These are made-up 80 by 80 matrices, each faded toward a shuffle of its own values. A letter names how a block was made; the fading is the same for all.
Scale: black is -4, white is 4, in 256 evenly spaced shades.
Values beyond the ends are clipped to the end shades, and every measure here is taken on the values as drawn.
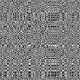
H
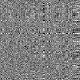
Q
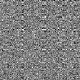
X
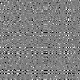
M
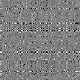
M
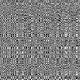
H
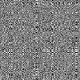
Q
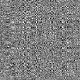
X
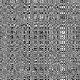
H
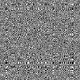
X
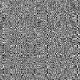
Q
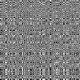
H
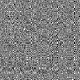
Q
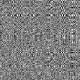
Q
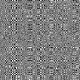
H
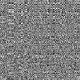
X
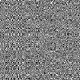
Q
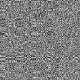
X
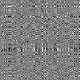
H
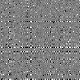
M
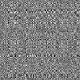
Q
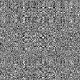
X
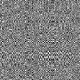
Q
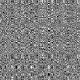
Q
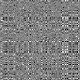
H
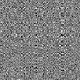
Q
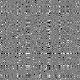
M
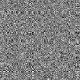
X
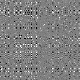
M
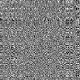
Q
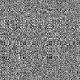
X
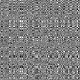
H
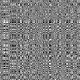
H
